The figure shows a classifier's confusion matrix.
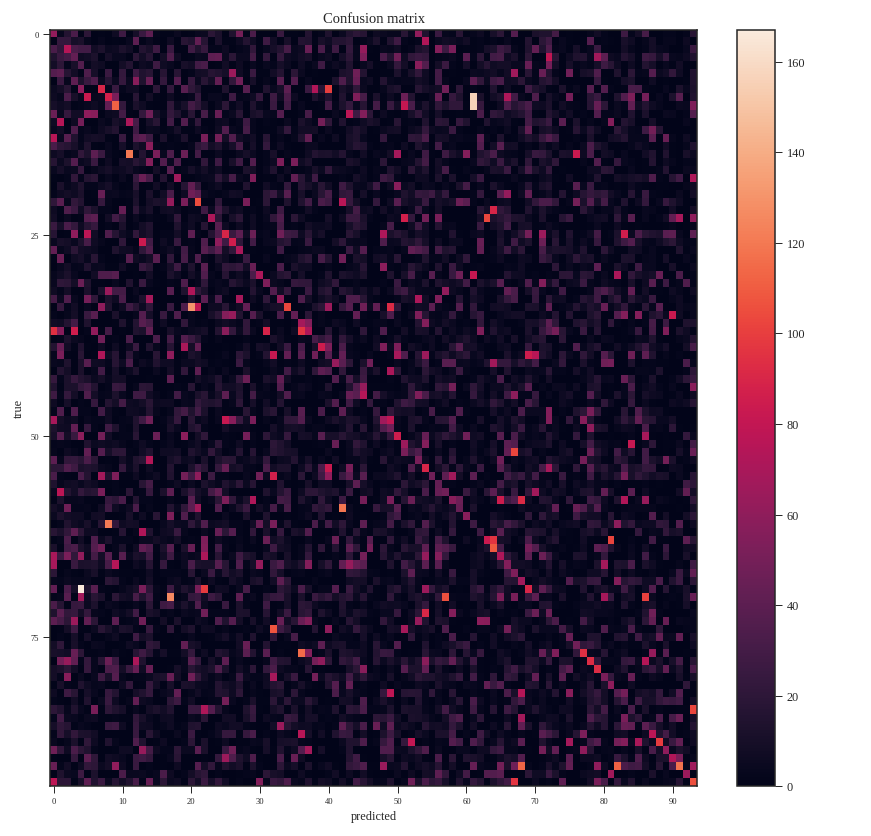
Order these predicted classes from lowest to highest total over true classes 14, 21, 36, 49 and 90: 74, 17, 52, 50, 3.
74, 52, 50, 17, 3
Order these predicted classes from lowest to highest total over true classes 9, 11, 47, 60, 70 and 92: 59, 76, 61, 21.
76, 59, 21, 61
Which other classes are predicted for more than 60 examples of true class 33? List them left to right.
14, 27, 53
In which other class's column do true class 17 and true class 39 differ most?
19
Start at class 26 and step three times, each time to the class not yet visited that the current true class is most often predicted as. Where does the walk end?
53
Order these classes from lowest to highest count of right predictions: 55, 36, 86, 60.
86, 55, 60, 36
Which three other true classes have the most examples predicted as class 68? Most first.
91, 58, 82
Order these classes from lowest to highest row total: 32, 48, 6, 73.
32, 6, 73, 48
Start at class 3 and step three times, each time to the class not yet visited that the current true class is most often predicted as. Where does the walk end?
40
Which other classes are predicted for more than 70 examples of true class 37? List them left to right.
0, 3, 31, 36
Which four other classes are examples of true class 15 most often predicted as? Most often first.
11, 76, 50, 60
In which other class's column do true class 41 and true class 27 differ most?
64
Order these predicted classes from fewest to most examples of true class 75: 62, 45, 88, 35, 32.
62, 45, 32, 35, 88
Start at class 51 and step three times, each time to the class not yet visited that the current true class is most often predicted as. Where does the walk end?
67
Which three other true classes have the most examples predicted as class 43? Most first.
10, 66, 54
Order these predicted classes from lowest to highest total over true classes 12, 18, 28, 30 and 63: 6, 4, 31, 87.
4, 31, 6, 87
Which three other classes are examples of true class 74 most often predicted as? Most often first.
32, 51, 40
